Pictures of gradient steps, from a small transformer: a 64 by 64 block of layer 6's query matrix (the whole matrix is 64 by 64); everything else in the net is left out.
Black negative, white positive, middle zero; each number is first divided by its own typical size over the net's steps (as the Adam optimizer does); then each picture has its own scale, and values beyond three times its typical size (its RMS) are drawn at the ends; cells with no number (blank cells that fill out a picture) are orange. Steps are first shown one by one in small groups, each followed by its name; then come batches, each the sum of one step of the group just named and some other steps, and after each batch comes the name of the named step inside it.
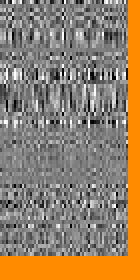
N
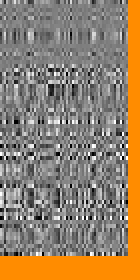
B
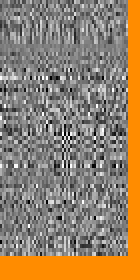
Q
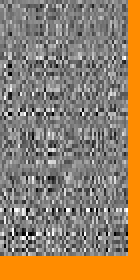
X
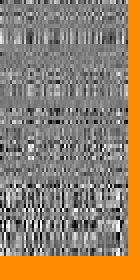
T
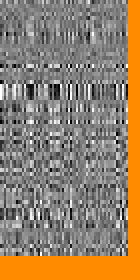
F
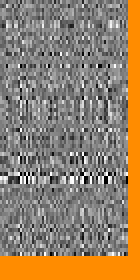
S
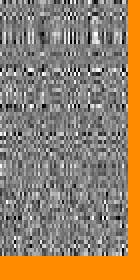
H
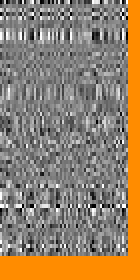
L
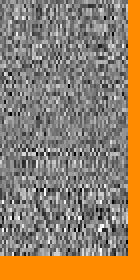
X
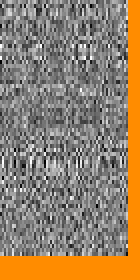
T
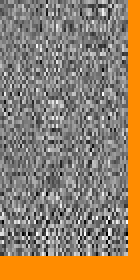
X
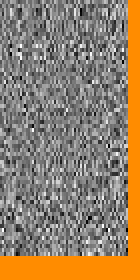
B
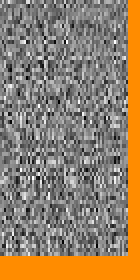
X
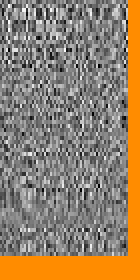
S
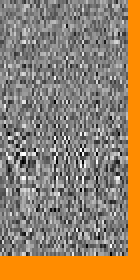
Q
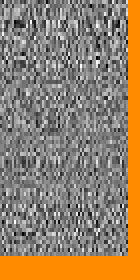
L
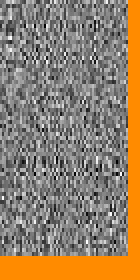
N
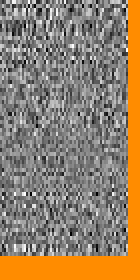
N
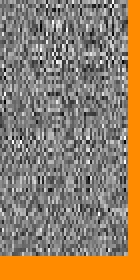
X
